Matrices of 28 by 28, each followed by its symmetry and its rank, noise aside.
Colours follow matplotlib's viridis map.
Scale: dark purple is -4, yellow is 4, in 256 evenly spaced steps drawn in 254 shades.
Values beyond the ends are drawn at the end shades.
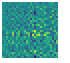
no symmetry, rank five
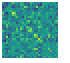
symmetric, rank seven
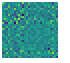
symmetric, rank five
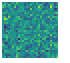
no symmetry, rank six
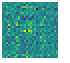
no symmetry, rank five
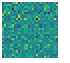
no symmetry, rank five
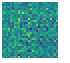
no symmetry, rank six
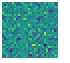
symmetric, rank seven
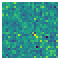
symmetric, rank five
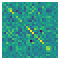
symmetric, rank five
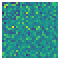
symmetric, rank five
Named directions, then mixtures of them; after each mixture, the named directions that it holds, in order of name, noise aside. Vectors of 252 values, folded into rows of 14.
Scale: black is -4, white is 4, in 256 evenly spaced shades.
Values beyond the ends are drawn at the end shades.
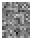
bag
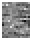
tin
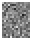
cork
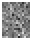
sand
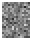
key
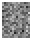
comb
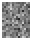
bag, sand.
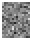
comb, key.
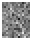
sand.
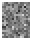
bag, key.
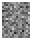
comb.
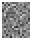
cork.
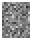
comb, cork.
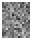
sand.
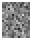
key, sand.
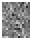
sand.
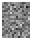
comb, cork, sand.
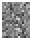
bag, sand.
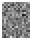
bag, cork.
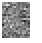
cork, tin.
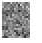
bag, sand.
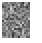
cork, key, sand.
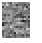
bag, tin.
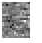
tin.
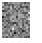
comb, key.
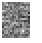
comb, tin.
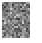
bag, cork, sand.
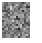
bag, comb, sand.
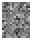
bag, comb, sand.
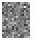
key.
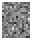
comb, key.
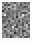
comb, cork, key.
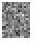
bag, cork, key.
